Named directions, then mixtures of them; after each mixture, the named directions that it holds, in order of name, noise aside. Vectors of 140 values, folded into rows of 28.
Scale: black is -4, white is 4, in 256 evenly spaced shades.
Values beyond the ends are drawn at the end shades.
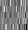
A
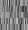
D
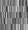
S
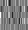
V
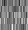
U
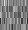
D, U.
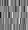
U, V.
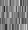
A, U.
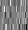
A.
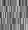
S, U.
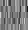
S, V.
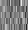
A, D.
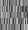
D, S.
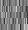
D, S.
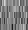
U.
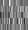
D, V.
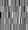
U, V.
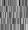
S, U.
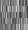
S.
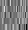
A.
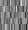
A, D.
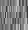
S.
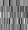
D, V.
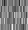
U.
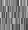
S, U.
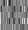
U, V.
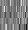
A.
